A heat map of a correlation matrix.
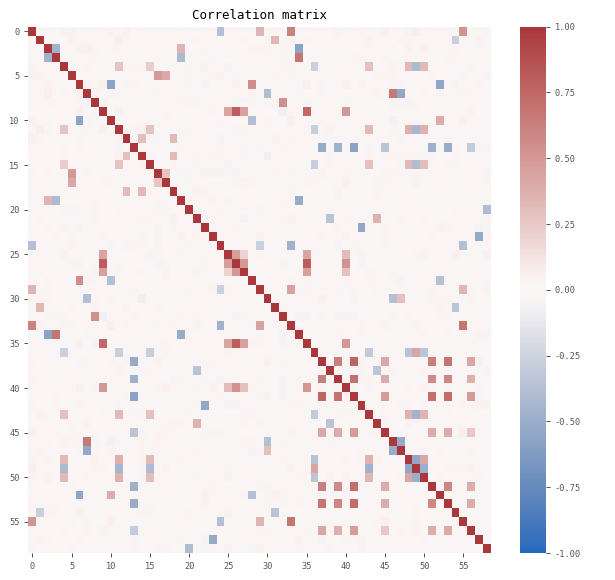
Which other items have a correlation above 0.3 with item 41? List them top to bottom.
37, 39, 45, 51, 53, 56
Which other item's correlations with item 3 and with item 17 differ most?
34
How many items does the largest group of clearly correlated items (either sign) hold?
8
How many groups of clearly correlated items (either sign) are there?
15
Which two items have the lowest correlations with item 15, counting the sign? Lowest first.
49, 36
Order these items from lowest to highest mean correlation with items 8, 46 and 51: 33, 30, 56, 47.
47, 30, 33, 56
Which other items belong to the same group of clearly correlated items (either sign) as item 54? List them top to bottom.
1, 31
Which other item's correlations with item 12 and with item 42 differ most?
22
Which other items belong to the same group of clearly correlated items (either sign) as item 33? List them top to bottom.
0, 24, 29, 55
